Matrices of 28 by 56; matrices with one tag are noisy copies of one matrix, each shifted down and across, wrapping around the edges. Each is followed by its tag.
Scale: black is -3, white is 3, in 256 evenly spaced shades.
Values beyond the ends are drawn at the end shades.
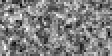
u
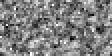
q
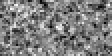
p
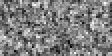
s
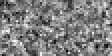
u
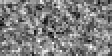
u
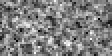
p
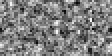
q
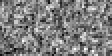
s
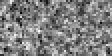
u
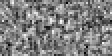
s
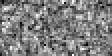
s
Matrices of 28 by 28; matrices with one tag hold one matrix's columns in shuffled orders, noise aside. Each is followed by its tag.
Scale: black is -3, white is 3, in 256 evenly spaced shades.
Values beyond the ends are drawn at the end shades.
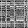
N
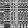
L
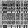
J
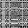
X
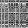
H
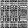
N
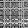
X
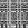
L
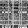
J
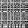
L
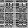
H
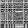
L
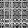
X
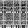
J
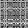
X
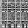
L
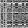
H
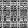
N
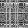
H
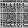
H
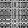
X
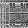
H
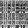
J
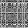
H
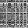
H
